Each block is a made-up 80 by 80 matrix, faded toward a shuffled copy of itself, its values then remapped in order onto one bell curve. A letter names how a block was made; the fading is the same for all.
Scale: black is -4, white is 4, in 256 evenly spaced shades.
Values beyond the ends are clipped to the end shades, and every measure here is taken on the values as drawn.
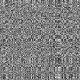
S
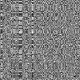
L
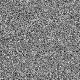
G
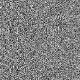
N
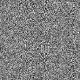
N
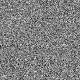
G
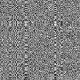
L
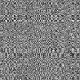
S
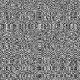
S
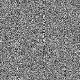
N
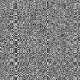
L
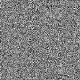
N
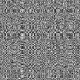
S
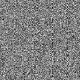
N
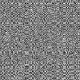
S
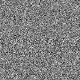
G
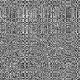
L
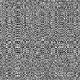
S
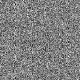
N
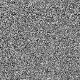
G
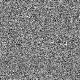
G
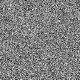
G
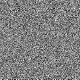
G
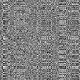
S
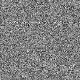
G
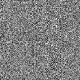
N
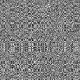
S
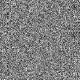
N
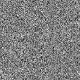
N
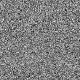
G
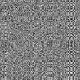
L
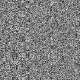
N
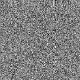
N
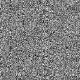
N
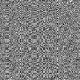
L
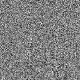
N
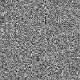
N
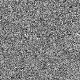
G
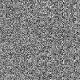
N
